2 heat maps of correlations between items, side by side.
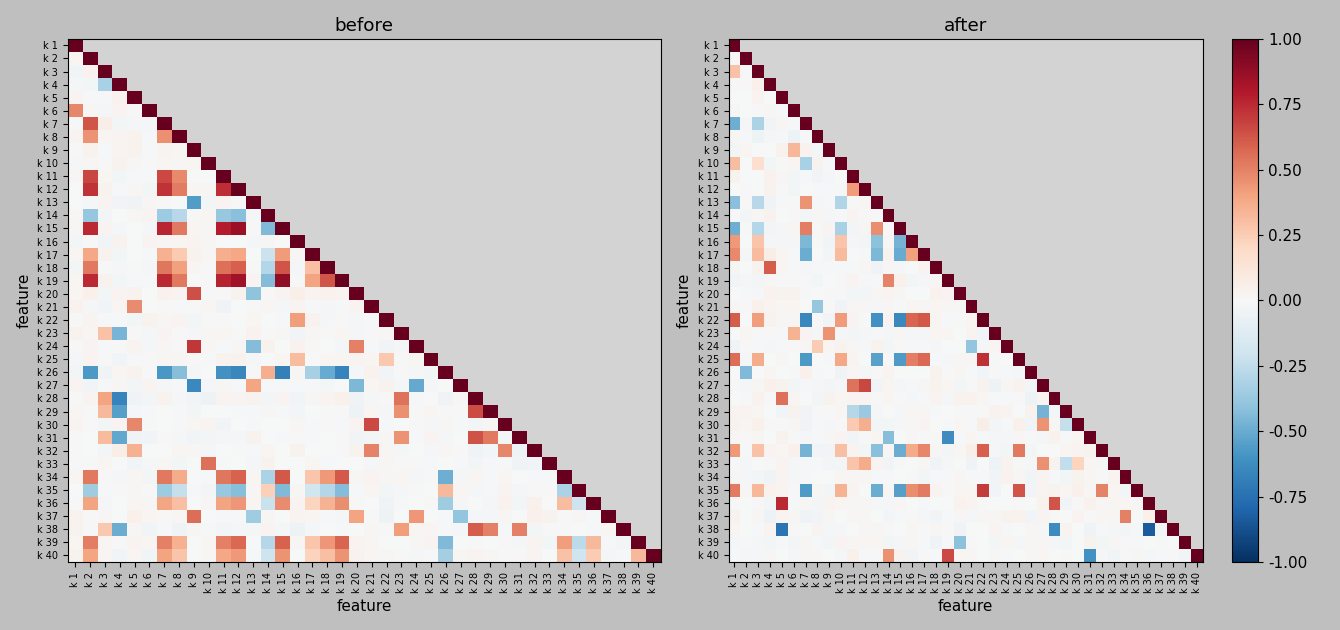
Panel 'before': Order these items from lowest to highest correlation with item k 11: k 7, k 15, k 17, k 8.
k 17, k 8, k 7, k 15
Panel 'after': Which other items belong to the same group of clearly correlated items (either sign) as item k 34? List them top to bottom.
k 37
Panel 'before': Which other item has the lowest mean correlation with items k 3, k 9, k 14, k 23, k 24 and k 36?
k 27
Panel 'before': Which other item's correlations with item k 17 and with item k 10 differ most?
k 33
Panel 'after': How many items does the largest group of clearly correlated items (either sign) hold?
12
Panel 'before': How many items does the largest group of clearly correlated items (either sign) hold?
16
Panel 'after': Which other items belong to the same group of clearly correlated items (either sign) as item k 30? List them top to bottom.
k 11, k 12, k 27, k 29, k 33
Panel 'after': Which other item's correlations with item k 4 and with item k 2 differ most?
k 18
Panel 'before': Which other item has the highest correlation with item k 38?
k 28
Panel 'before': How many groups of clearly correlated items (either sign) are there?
7
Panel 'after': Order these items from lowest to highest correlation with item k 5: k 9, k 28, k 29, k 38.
k 38, k 29, k 9, k 28
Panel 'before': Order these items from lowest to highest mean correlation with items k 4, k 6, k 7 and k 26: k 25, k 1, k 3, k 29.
k 29, k 3, k 25, k 1
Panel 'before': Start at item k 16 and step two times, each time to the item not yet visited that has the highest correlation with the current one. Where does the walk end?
k 25
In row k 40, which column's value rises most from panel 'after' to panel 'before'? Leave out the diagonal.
k 31
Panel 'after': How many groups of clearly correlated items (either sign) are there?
10
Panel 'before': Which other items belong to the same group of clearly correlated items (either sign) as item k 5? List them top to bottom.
k 21, k 30, k 32
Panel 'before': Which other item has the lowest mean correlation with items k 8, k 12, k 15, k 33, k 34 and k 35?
k 26
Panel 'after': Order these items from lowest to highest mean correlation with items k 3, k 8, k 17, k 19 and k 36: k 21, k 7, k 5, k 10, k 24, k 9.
k 7, k 21, k 9, k 24, k 10, k 5
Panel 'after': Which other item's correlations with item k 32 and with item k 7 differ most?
k 22
